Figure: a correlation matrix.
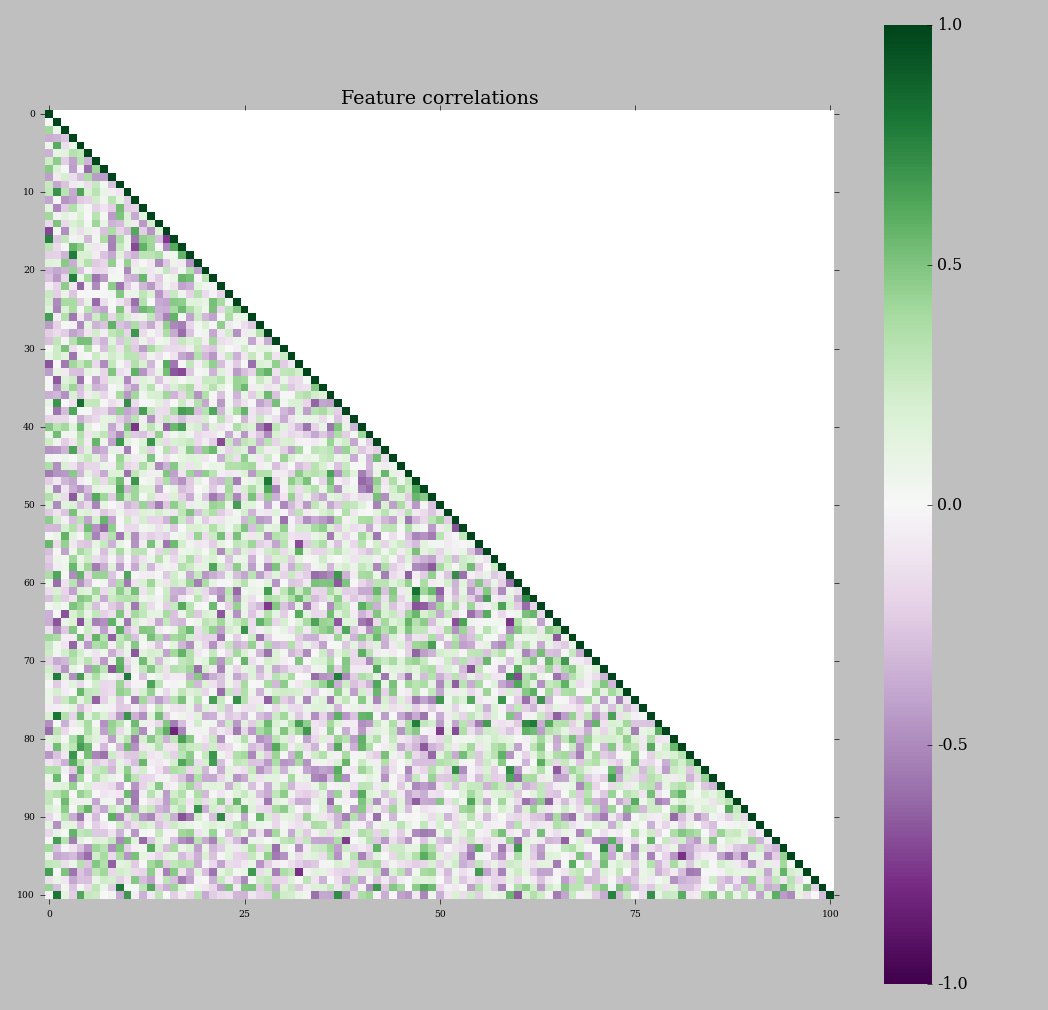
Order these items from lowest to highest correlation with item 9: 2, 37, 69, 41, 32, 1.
41, 1, 2, 69, 37, 32
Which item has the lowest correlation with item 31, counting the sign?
3
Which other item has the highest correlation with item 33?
79
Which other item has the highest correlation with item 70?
66
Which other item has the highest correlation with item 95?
48
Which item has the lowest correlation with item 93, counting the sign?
38
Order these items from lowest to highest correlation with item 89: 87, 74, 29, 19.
29, 74, 87, 19
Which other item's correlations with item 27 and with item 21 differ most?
17
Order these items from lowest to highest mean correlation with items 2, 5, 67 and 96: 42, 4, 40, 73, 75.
75, 73, 42, 4, 40
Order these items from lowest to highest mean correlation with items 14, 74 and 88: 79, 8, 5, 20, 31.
8, 20, 31, 79, 5
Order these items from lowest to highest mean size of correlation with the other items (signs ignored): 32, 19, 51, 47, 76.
76, 51, 19, 32, 47
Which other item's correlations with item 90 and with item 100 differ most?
4
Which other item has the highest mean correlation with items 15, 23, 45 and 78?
47
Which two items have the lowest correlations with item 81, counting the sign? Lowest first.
95, 48
